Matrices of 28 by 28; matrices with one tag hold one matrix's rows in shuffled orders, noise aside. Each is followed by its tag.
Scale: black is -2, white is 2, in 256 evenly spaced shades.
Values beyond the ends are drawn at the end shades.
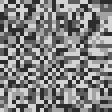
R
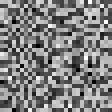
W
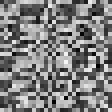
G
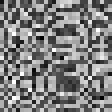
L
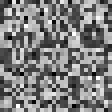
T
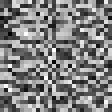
G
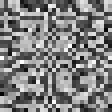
G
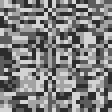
G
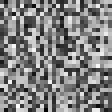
R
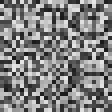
T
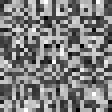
T
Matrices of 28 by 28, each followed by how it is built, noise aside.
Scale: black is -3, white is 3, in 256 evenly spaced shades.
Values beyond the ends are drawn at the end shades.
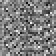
repeating rows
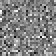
low rank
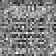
blocks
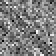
Toeplitz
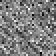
Toeplitz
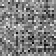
blocks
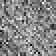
Toeplitz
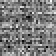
blocks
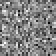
repeating rows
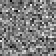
noise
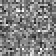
blocks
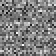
blocks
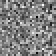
repeating rows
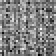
blocks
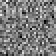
blocks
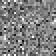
uneven columns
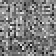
blocks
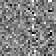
uneven columns
